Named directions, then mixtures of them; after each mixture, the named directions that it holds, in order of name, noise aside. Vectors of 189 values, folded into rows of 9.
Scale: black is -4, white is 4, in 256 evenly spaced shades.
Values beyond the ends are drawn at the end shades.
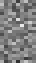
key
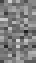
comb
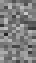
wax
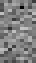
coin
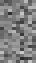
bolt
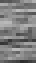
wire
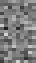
wax.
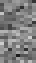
bolt, coin, wire.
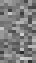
bolt.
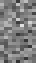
key, wire.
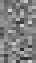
bolt, key.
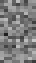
comb, wax.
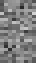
coin, comb.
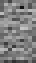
coin, wire.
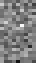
key, wax, wire.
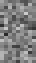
wax.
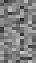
bolt.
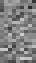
bolt, coin.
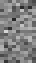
coin, key.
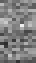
comb, key, wire.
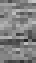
wire.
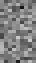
bolt, coin, key.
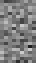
bolt, wax, wire.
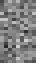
coin, comb.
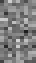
comb.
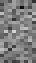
coin.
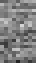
comb, key, wire.
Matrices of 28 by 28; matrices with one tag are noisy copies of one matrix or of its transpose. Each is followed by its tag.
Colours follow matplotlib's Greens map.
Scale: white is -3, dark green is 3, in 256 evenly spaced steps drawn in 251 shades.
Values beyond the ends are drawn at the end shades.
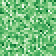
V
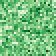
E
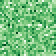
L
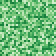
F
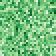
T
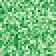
F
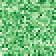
L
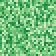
T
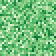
F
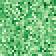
T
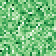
T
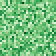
V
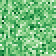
T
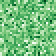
L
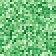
L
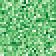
F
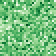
E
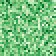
E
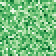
V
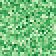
V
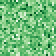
F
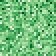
E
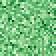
V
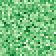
L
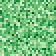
F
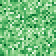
T
